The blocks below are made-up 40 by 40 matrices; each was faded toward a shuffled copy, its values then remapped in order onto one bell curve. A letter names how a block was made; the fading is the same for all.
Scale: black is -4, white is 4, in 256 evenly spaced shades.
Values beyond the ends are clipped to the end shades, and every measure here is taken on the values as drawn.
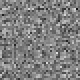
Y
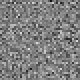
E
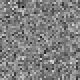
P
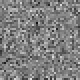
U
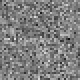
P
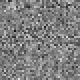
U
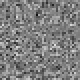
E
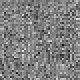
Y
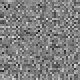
Y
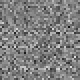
E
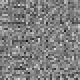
E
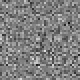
Y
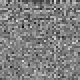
E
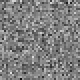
U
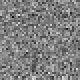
P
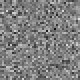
E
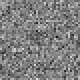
P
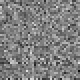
U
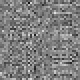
Y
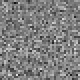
U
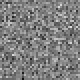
U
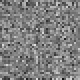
E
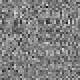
Y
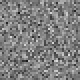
P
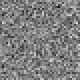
P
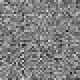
E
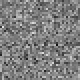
U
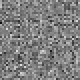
E
